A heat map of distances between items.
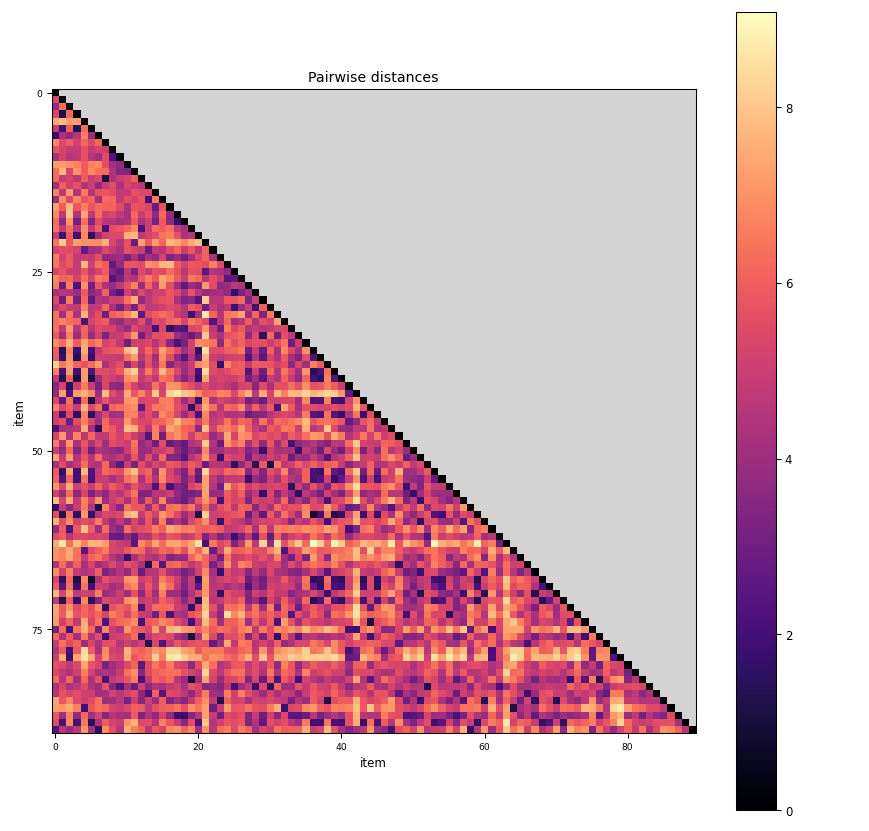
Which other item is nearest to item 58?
6
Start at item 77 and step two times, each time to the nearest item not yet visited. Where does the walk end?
66
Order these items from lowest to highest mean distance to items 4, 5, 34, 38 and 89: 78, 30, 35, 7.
7, 30, 35, 78
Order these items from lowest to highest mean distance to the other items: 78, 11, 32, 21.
32, 11, 78, 21
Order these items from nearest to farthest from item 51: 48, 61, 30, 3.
3, 30, 48, 61
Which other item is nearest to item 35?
17
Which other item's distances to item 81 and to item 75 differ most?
42
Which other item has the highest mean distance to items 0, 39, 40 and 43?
63
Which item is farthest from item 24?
73
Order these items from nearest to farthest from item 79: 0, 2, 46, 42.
2, 42, 46, 0
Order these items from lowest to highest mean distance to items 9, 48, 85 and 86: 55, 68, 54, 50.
50, 55, 54, 68
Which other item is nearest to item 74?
44
